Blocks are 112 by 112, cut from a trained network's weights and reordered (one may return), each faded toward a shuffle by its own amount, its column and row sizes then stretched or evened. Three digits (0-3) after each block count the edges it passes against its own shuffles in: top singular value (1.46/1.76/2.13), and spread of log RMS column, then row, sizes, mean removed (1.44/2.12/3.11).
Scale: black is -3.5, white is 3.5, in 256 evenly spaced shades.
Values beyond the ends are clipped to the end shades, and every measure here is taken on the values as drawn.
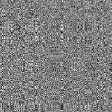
3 3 1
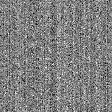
2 1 0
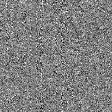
1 2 0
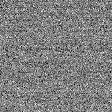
1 0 0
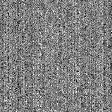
2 1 0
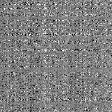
1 1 3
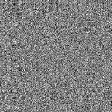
3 1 1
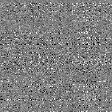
1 2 3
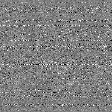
0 0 3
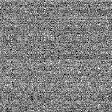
2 2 0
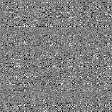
2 2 3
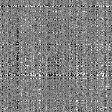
3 2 3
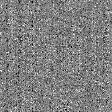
0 1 1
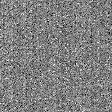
0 1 0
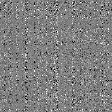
0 3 2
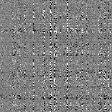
2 3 2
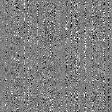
0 3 1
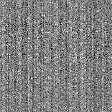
3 1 2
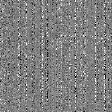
2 3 1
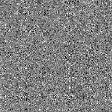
1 2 2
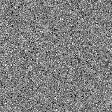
0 1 0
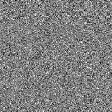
2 0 2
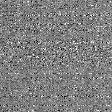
0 0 3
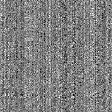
3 2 1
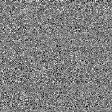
1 1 2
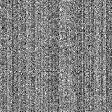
3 0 1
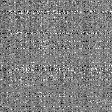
2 0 3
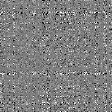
0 3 3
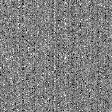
1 2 0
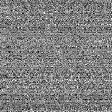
2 0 2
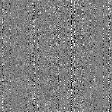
2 3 1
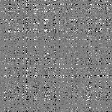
0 3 3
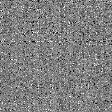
0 1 2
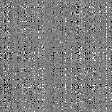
2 3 3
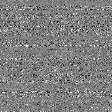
0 0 3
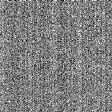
2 0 2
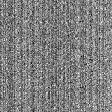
3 0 0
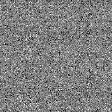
0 2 0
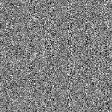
2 2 0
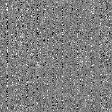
0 3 1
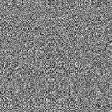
3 2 2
